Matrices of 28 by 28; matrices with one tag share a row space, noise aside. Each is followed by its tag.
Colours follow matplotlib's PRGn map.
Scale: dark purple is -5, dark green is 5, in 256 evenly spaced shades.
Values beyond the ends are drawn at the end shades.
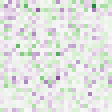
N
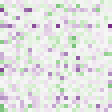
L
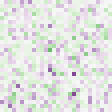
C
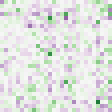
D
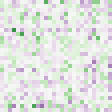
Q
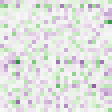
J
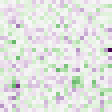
J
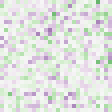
D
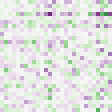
D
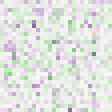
N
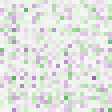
Q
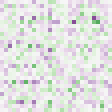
C
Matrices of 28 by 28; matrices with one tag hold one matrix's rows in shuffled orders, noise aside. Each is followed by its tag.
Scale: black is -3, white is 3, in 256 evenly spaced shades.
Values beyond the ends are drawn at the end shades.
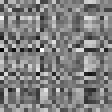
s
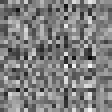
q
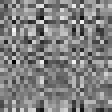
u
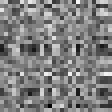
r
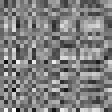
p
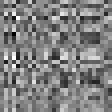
p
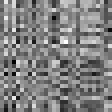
p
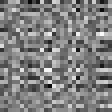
r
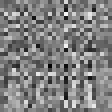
q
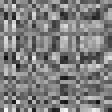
p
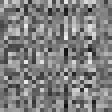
q
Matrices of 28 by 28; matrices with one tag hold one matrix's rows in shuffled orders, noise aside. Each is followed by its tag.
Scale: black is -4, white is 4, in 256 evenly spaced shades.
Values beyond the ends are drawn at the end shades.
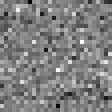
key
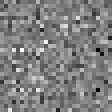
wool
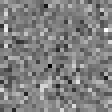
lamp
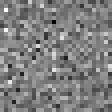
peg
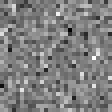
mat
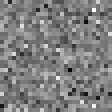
mat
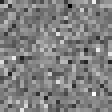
mat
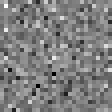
peg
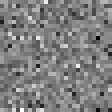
wool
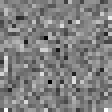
lamp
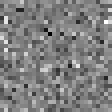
lamp
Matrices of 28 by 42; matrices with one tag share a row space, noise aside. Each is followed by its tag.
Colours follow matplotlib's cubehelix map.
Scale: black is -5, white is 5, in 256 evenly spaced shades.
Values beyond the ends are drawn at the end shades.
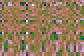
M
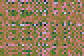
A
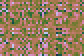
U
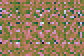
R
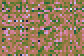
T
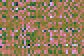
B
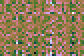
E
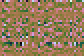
T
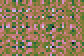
E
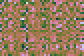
M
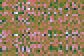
B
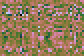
T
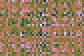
A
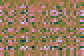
M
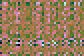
R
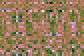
E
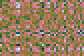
R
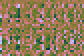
R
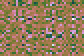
E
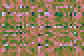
T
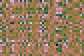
U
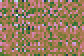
B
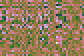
U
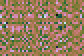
U
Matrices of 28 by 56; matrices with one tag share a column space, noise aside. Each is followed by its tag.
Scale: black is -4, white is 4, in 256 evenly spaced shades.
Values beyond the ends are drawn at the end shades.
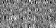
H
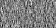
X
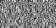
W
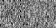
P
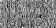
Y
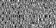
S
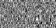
S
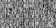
Y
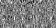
H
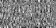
W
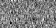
S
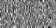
W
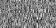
W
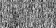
Y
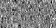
H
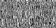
P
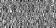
W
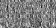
Y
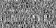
S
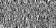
H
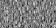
X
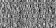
Y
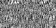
H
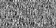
P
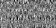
H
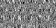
H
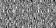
W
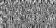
H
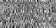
W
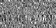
S
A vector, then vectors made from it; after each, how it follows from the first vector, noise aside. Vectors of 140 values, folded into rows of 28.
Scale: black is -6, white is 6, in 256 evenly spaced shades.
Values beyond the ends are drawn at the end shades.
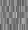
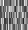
wrapped around, scaled up.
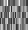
wrapped around, scaled up.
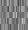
copied.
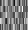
wrapped around, scaled up.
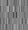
negated, partly zeroed.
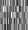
reversed, scaled up.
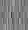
reversed, negated, partly zeroed.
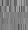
negated, partly zeroed.
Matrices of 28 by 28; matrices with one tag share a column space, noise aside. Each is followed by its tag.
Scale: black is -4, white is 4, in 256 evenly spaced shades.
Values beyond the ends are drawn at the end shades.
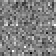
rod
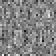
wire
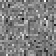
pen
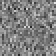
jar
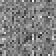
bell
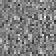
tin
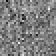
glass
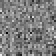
bell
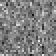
wire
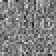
glass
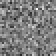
jar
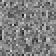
wire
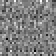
glass
